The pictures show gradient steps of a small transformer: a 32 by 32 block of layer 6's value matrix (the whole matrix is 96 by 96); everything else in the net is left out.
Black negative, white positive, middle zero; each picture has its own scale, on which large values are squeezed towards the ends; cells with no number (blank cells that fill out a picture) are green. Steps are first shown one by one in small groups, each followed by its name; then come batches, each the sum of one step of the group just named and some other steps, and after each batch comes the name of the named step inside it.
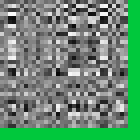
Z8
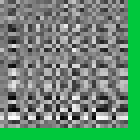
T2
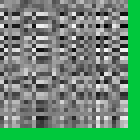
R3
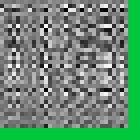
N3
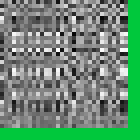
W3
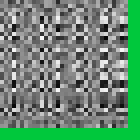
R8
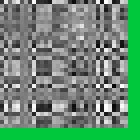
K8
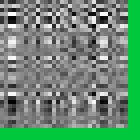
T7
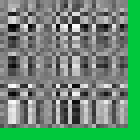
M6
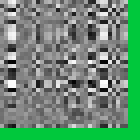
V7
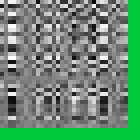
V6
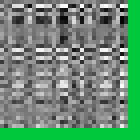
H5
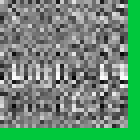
R8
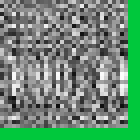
T2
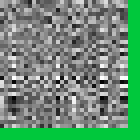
V6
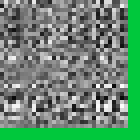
K8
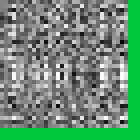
T7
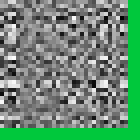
V7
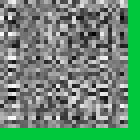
V6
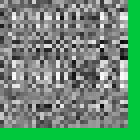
K8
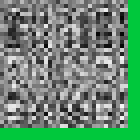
M6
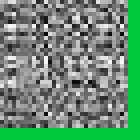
V7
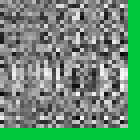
W3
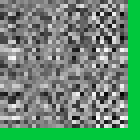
Z8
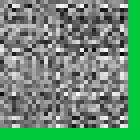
H5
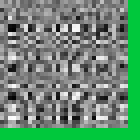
M6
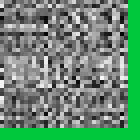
R8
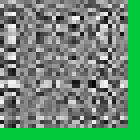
V7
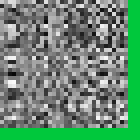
V7
